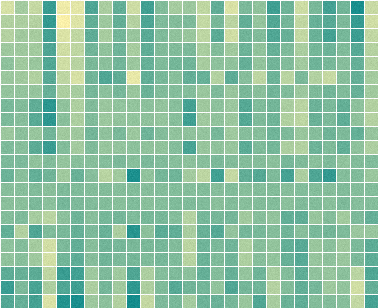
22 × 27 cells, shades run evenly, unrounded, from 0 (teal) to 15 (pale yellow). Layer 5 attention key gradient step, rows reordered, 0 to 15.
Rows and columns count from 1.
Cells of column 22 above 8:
11
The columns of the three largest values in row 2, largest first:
5, 6, 27
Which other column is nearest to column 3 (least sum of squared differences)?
1
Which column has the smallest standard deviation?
12
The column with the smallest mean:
4
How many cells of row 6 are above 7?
15
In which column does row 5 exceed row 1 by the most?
26
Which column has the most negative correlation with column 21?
14
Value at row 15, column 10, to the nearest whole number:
7
